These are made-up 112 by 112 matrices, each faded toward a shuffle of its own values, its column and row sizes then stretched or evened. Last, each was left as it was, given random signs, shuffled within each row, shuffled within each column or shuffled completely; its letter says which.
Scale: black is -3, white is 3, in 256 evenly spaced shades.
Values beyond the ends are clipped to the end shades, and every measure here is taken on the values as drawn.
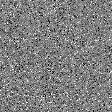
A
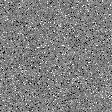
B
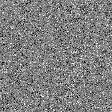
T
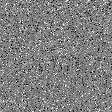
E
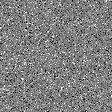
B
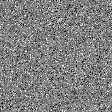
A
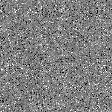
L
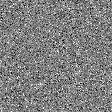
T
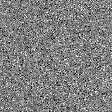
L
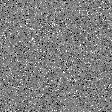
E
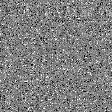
L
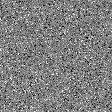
B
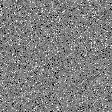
T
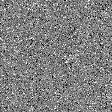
A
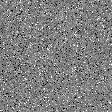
T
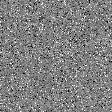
A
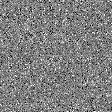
L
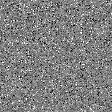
A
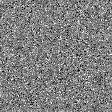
A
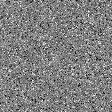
A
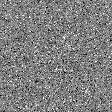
B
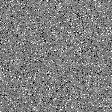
E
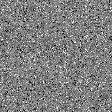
A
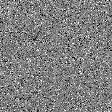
L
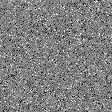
B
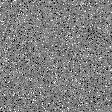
B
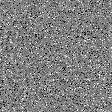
E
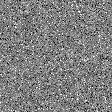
B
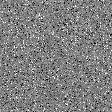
T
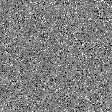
A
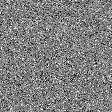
B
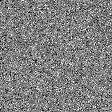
E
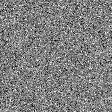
E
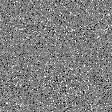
E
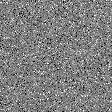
B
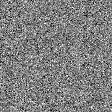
E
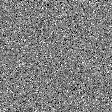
E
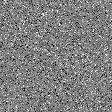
B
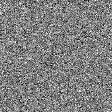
A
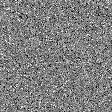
B
